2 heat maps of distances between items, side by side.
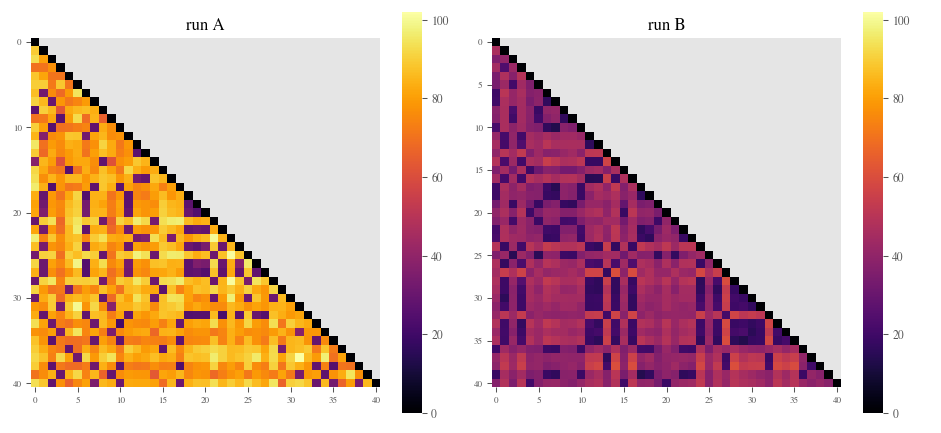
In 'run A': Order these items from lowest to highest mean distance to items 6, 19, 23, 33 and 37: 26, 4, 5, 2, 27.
27, 26, 2, 5, 4
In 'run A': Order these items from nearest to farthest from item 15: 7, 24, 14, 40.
40, 7, 14, 24
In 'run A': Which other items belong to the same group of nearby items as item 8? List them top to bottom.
0, 14, 21, 25, 28, 30
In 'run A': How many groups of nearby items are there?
7
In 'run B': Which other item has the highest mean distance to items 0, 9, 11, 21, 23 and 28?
27
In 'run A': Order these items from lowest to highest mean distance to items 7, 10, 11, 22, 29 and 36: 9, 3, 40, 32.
40, 32, 3, 9
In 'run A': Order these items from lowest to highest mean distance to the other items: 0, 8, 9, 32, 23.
32, 9, 8, 0, 23
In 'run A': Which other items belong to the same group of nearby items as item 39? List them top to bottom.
3, 9, 31, 34
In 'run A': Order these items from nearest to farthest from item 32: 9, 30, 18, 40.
18, 9, 30, 40
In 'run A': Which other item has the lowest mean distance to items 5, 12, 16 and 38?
13
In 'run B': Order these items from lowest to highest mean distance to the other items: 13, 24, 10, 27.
10, 24, 13, 27
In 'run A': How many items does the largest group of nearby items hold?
11
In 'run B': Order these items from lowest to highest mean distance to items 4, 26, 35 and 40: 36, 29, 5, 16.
29, 16, 5, 36
